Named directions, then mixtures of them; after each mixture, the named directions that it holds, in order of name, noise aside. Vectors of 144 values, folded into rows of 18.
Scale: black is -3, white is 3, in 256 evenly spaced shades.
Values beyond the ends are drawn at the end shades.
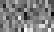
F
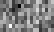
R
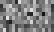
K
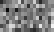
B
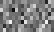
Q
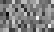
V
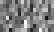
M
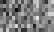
B, R, V.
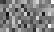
V.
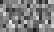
B, Q.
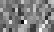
M, Q.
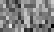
F, M, R.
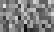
B, F, K.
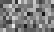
B, K, V.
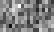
R.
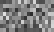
B, K.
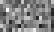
B, K.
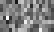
K, M.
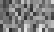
F, M, V.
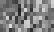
M, R.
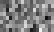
B, M.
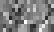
M, Q.
